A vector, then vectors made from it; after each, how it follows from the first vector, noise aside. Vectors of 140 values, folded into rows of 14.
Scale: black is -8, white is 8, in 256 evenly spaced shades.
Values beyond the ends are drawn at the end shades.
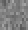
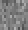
reversed.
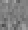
reversed, negated, partly zeroed.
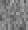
copied.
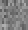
reversed.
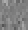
reversed, negated, partly zeroed.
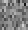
reversed, negated, scaled up.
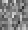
reversed, negated, scaled up.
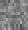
copied.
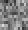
reversed, scaled up.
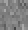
reversed, negated, partly zeroed.
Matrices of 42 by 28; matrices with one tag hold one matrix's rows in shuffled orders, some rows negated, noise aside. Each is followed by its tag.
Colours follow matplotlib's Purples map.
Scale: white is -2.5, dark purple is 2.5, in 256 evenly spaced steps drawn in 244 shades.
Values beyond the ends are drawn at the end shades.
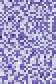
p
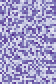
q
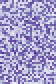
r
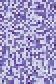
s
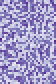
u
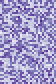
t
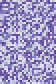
r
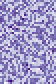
s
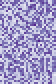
p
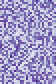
p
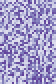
p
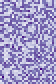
t
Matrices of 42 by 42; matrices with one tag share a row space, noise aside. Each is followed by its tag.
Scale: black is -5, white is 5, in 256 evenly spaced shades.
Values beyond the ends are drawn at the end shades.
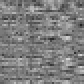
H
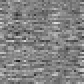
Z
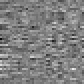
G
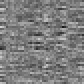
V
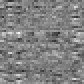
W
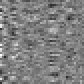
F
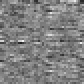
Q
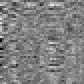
F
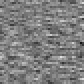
Q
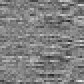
H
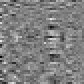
F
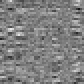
W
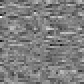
Q
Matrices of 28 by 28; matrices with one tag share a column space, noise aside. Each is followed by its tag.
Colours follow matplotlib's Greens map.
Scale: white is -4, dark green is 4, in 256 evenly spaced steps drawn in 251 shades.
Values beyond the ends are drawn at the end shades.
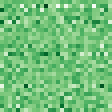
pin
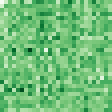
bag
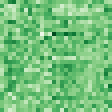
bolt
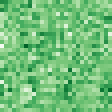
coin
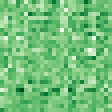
bag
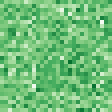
bolt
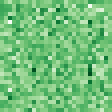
bolt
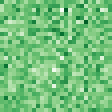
bolt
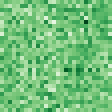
bolt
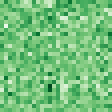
coin
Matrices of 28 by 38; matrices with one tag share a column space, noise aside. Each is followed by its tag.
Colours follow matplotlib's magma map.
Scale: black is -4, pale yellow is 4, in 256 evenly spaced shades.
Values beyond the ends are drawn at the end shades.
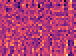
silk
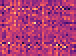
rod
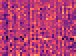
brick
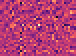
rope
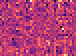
silk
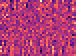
silk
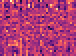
silk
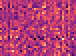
brick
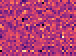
rope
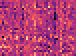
brick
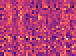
brick
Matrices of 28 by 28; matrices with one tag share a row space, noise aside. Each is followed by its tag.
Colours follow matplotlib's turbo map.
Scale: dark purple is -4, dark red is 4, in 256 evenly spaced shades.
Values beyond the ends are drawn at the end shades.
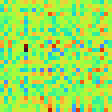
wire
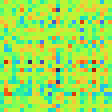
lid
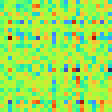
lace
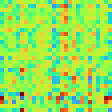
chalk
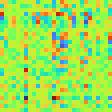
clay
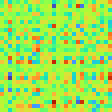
lace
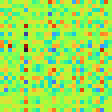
wire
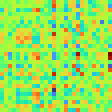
lace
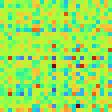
lace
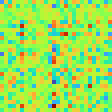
chalk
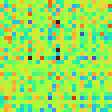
lid
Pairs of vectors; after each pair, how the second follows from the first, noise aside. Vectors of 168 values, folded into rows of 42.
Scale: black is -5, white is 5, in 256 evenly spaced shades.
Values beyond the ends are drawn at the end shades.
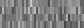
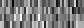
wrapped around, scaled up.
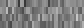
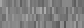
reversed, shrunk.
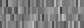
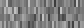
negated.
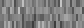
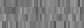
wrapped around, shrunk.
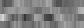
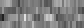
negated.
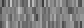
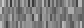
negated.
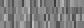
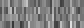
reversed, negated.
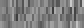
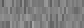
wrapped around, shrunk.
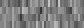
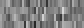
reversed, negated.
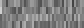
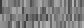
negated.
